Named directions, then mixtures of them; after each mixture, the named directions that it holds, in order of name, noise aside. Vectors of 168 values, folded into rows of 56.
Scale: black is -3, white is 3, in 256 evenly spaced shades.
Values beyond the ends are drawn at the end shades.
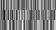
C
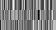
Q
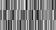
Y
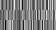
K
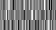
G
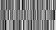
C, K.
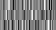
G.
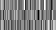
G, Q, Y.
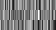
C, Q.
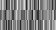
Y.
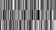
C, Q, Y.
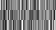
C, K, Y.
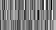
G, K, Q.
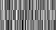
C, G, Y.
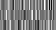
G, K.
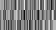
G, Q, Y.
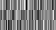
Y.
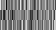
C, K, Y.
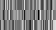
C, G, Q.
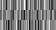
G, Y.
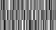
C, G.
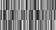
C, Y.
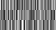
C.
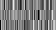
Q.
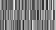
K, Q.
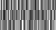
C, Y.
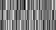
Y.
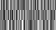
C.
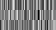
Q.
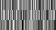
C.
